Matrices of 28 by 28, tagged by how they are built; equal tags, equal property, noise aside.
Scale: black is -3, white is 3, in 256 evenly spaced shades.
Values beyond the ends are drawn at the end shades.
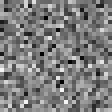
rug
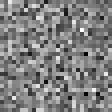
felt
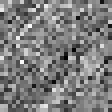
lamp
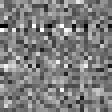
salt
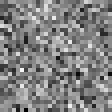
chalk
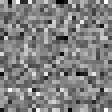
salt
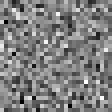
rug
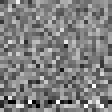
salt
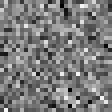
chalk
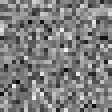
rug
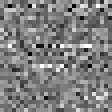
salt
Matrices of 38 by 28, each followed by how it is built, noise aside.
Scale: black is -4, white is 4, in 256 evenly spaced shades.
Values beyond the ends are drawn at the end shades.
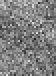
smooth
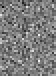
repeating rows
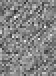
Hankel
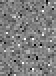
sparse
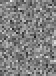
noise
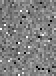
sparse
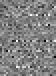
uneven rows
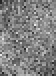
smooth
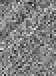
Hankel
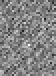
Hankel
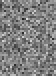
repeating rows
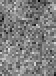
smooth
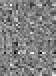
low rank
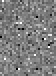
sparse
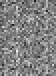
repeating rows
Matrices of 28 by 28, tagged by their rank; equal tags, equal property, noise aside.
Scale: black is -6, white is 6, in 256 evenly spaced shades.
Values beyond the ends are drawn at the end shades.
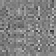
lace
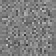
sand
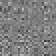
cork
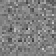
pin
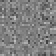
sand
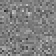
sand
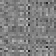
cork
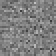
sand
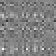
cork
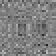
cork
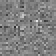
pin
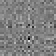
cork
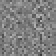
pin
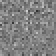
sand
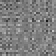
lace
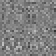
pin
